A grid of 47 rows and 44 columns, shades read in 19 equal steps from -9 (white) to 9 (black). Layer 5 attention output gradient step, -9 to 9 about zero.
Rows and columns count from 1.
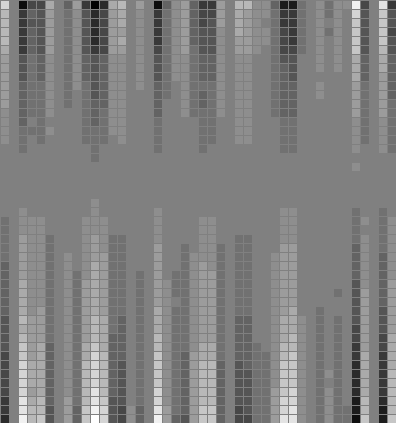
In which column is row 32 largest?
40
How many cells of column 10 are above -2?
31
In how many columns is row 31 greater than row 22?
13
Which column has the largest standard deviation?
11
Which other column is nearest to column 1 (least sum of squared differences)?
43
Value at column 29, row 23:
0
